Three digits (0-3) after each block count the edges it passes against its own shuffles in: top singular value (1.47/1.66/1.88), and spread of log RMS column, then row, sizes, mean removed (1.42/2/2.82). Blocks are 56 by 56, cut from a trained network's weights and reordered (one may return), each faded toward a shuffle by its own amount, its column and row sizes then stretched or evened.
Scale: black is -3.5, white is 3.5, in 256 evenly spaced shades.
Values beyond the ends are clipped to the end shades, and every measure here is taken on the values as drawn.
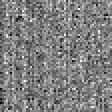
1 0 1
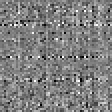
2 0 3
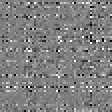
1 2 3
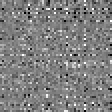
2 2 3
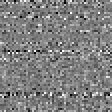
2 0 3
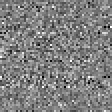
1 0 2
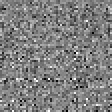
0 1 2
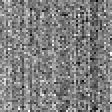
3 1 1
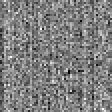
2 0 0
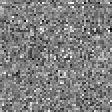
1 0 2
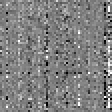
2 3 1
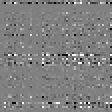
1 2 3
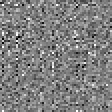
3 2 1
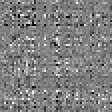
2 3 2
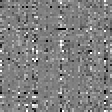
0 3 2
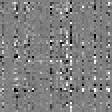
2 3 2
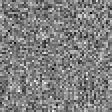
2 0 0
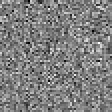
1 1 0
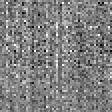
2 1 2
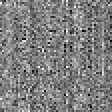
1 1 1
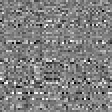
3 0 3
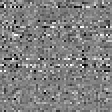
1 1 3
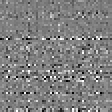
3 2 3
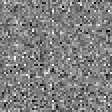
0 1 2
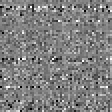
0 0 3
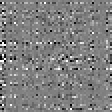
3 3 3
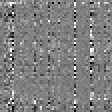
2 3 1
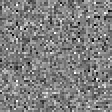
0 1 1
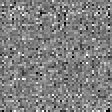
0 2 2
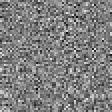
3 2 0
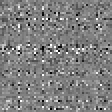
0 2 3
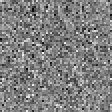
0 1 0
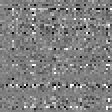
0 2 3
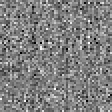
0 0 1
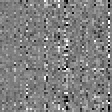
3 3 1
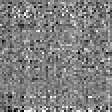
1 0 3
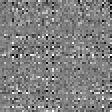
2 2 3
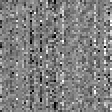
2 3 0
